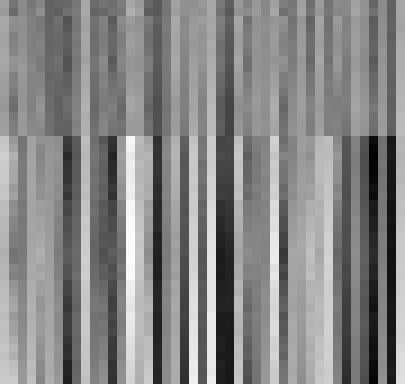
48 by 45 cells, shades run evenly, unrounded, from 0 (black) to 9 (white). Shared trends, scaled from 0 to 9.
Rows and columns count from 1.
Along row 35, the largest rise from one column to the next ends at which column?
45
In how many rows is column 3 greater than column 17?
17
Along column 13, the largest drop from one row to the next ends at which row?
18
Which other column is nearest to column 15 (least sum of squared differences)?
31
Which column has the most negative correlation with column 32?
5
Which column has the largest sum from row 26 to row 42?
15
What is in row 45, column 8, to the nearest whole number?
2
